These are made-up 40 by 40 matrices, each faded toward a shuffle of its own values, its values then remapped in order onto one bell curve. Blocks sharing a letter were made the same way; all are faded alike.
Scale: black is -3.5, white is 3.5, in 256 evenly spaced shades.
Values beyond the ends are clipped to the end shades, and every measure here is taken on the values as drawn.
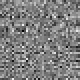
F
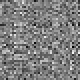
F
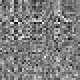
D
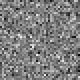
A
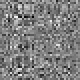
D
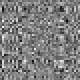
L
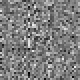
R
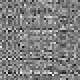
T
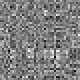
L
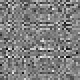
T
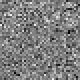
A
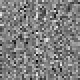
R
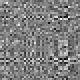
T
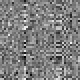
L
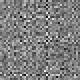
L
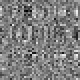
F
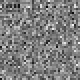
A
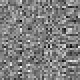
F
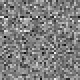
A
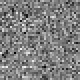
A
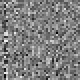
R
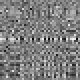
T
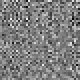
D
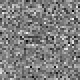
A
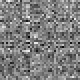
F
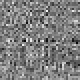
F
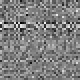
T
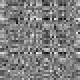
T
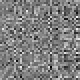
L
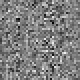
R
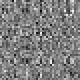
F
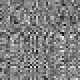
L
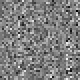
R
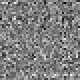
A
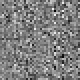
R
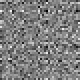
F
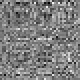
F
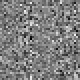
R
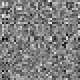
D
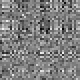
T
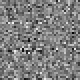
A
